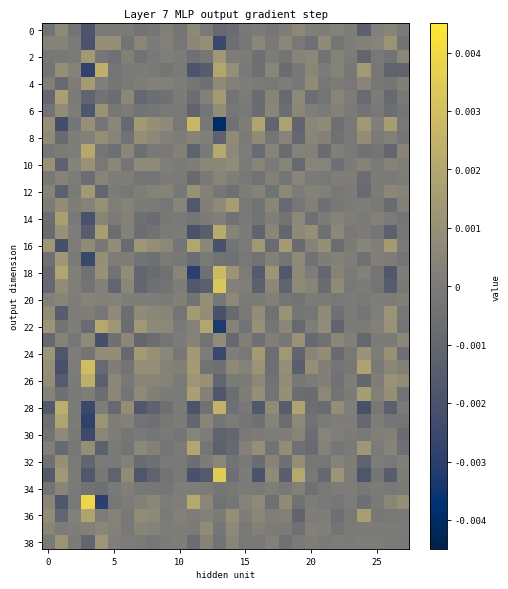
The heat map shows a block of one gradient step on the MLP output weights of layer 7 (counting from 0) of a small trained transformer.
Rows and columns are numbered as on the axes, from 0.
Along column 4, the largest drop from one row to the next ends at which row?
23
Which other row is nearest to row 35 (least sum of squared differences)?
26
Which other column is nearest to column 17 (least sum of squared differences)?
6
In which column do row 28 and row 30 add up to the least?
3
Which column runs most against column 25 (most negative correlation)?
13
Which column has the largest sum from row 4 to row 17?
4
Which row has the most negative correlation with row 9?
1
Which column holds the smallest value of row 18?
11
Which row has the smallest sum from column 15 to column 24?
28
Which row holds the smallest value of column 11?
18
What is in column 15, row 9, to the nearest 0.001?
0
